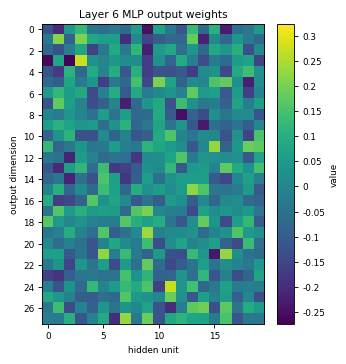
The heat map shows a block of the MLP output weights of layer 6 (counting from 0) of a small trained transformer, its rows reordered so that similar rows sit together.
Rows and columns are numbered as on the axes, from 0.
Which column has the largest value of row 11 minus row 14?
15
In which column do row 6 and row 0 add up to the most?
13
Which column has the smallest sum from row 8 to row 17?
8
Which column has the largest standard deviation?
9
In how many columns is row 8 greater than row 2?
9
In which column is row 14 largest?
5
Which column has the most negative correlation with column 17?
7
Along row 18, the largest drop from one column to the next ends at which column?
19
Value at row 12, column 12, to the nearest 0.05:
0.15
